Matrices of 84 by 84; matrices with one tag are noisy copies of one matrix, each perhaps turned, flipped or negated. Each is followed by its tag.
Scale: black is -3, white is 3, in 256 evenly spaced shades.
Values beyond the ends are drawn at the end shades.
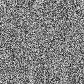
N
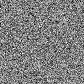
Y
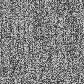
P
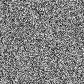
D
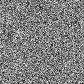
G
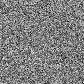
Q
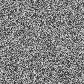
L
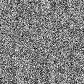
N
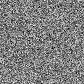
Q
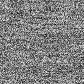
P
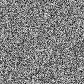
D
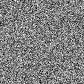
Q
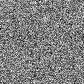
Y
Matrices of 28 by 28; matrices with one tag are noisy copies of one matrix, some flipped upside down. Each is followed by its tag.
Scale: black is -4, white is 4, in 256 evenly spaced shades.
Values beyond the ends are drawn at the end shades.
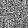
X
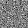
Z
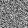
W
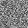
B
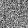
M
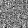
X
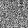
M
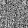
X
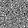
B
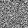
W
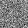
W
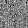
X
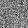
M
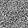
B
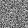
W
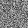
Z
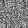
X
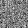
X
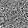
B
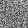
M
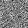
W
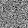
Z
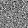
Z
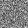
W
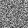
W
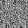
X
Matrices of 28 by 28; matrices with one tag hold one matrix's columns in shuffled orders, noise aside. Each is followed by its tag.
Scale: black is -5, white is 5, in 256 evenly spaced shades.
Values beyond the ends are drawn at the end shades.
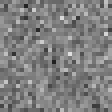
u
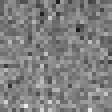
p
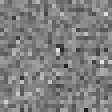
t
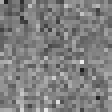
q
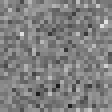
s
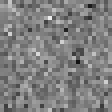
u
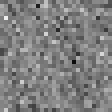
u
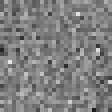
t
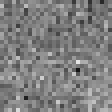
q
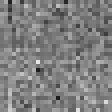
q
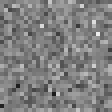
s
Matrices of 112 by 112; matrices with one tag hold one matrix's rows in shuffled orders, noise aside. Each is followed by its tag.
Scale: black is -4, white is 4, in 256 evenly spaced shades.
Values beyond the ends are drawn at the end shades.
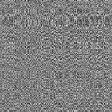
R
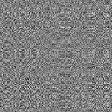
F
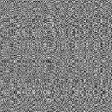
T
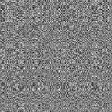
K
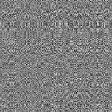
R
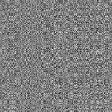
R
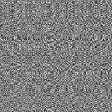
T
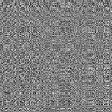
F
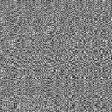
T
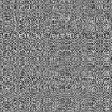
F
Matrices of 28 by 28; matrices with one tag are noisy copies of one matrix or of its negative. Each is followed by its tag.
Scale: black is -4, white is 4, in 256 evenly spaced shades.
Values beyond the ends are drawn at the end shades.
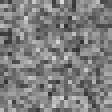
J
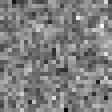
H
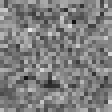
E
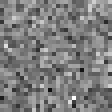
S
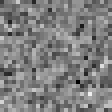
S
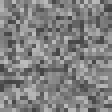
J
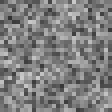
S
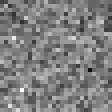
S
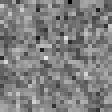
J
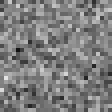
J
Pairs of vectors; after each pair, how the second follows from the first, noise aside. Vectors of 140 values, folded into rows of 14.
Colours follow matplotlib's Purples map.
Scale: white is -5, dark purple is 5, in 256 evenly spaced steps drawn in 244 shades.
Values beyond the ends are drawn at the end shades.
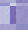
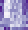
wrapped around, negated, scaled up.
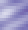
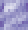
wrapped around.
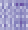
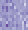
reversed, partly zeroed.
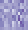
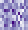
negated, scaled up.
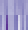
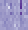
reversed, partly zeroed.
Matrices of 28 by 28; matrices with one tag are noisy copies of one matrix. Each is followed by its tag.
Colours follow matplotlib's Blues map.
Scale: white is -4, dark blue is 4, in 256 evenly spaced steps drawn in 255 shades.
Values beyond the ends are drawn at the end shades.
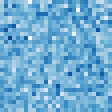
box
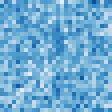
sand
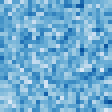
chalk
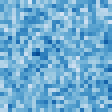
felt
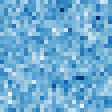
chalk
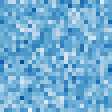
chalk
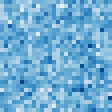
box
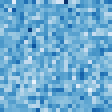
sand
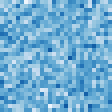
box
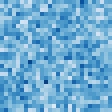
box
